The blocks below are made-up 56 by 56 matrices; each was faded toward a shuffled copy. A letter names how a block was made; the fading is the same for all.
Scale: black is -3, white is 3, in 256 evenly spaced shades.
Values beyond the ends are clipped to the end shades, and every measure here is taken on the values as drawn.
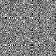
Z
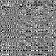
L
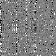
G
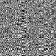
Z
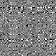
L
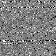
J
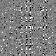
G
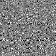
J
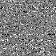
J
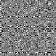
L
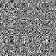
Z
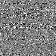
J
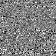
J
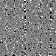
G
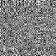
Z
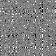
G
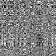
Z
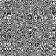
Z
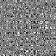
L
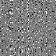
G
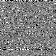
J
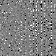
G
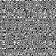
L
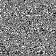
J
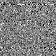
J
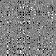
G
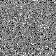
J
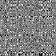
L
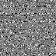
J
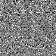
J
